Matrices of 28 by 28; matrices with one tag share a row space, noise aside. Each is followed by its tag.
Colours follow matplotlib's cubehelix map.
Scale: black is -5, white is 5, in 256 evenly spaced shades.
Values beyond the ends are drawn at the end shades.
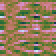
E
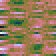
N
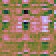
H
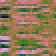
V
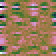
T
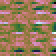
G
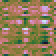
H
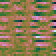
G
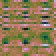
H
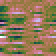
N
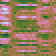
V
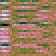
V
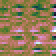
G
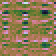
H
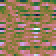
E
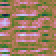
V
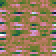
T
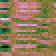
V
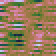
N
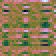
H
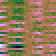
N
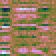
V
